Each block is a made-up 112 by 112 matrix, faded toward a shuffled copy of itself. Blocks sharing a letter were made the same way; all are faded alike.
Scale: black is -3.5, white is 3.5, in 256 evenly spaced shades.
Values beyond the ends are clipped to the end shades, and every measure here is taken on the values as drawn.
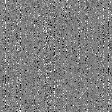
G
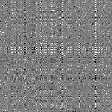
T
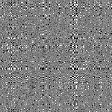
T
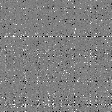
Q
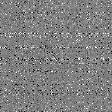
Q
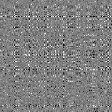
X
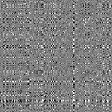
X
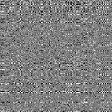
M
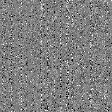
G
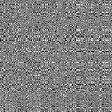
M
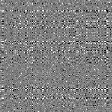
X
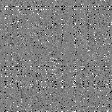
Q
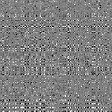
X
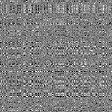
M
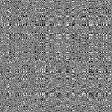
M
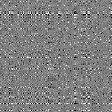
X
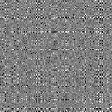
X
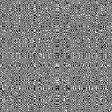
X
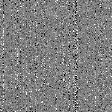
G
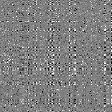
T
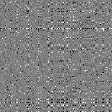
T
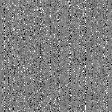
G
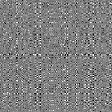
X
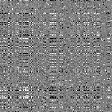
X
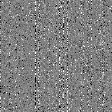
G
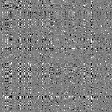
T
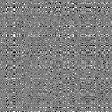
X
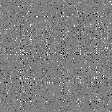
Q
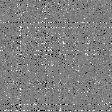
Q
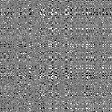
T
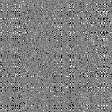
T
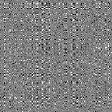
T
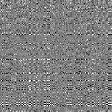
M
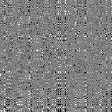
T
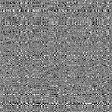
M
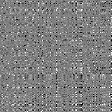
T
